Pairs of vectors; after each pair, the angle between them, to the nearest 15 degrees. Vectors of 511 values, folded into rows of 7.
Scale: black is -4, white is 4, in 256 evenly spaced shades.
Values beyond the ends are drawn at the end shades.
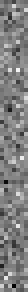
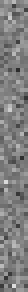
165 degrees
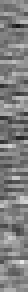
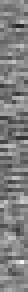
15 degrees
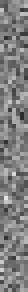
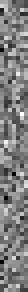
150 degrees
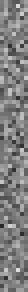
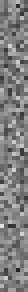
165 degrees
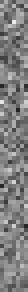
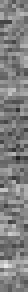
60 degrees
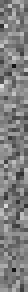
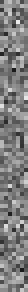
90 degrees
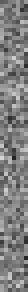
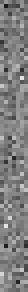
75 degrees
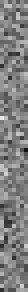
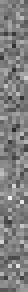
60 degrees
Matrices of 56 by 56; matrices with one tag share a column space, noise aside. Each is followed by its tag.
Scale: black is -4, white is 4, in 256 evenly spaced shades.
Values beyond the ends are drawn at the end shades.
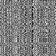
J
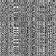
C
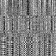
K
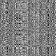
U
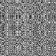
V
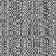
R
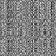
R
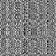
R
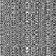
U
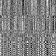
K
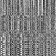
K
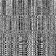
K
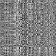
U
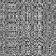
V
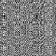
V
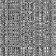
U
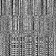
K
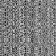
J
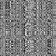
R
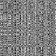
U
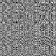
V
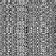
C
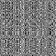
R
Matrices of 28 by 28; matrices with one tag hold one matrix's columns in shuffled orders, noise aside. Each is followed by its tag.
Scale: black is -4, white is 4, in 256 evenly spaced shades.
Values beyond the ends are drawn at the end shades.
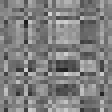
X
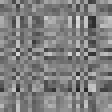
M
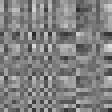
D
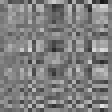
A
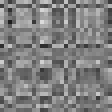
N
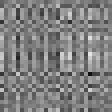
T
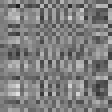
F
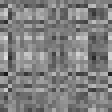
T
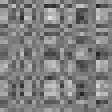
F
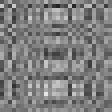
F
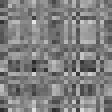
X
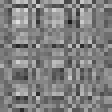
N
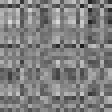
N
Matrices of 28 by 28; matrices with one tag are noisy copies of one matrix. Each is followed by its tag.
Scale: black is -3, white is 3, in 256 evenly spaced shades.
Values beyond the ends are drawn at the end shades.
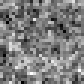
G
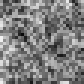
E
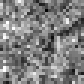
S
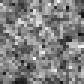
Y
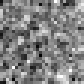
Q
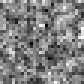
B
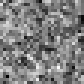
S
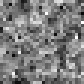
Y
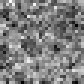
G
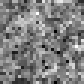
Y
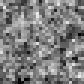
Y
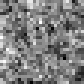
E
